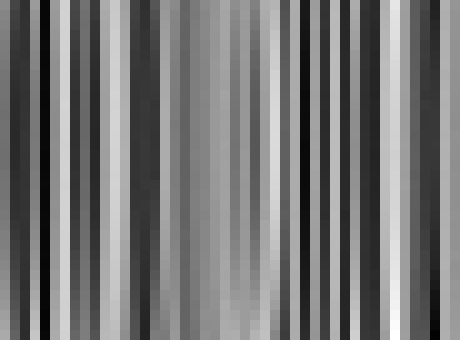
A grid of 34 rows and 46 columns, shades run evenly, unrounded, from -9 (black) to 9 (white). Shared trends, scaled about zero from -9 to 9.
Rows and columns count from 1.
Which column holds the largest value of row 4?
40
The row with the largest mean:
34
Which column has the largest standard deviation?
26
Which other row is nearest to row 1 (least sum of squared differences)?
28
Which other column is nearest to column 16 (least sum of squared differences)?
8
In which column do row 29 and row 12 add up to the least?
5
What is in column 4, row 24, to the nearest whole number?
1
